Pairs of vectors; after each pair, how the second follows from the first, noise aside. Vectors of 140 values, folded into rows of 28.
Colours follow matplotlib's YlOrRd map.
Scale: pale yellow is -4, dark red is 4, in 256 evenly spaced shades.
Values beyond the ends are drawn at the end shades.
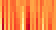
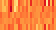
wrapped around, negated, partly zeroed.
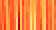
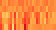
wrapped around, negated, partly zeroed.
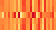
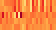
negated, partly zeroed.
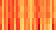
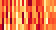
wrapped around, negated, scaled up.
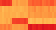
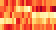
wrapped around, negated, scaled up.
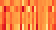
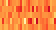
wrapped around, negated, partly zeroed.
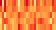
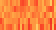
reversed, shrunk.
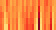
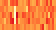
wrapped around, negated, partly zeroed.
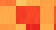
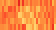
negated, partly zeroed.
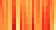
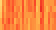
reversed, shrunk.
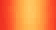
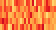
shuffled.
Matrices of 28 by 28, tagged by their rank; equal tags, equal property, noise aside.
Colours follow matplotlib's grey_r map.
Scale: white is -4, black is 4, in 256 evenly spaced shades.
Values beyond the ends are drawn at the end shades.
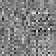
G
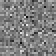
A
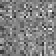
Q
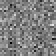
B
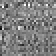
Q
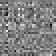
Q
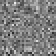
B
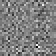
G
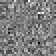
A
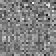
B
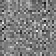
Q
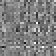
G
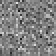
A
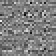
Q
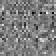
G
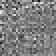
Q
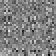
Q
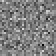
A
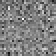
A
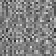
G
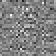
B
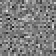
A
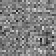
A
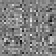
G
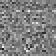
A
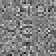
Q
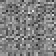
G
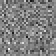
B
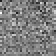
A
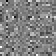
Q
